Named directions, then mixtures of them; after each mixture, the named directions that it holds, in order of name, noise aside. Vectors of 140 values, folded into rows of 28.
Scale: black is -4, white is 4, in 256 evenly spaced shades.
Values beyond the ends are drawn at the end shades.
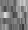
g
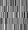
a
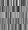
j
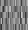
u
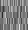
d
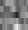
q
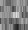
q.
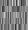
j, u.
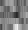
q.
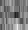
q.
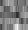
q.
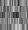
d, j, q.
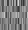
j.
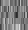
a, d, q.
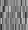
u.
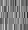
a.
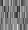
a, j, q.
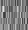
d, j, u.
